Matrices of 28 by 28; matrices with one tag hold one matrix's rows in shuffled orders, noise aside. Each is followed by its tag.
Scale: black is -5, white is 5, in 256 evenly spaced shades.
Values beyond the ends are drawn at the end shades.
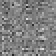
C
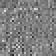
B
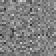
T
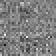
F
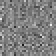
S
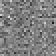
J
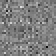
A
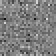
F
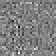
B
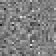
T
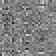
C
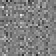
A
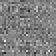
F
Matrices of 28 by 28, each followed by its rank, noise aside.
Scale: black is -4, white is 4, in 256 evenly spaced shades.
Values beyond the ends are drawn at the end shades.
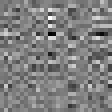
three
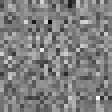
six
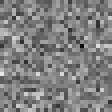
eight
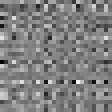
two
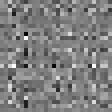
three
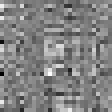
three
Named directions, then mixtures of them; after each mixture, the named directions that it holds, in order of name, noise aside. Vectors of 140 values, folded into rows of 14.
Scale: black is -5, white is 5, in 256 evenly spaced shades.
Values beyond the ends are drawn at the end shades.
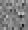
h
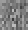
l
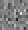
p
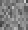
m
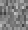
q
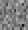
h, p, q.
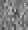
l, m, q.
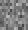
h, m.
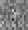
l, q.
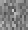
l, q.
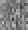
l.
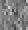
l, m, q.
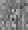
l.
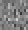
p.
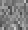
l, m.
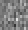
l, p.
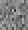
h, l, q.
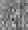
l.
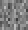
m, p.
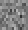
h, l, m.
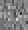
p, q.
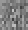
l.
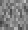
h, m.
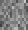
m.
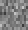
q.
